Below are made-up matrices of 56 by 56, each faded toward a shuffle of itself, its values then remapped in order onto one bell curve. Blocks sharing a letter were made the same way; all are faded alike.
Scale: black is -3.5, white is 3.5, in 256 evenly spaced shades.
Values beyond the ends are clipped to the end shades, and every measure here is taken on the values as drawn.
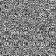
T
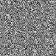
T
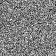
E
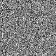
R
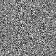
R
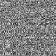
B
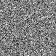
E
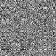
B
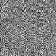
T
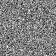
E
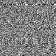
B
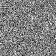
E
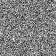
E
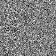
R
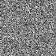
R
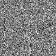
R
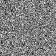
R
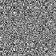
B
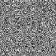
T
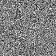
R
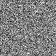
E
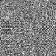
B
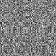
T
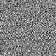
T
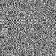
B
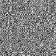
B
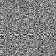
B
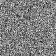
E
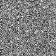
R
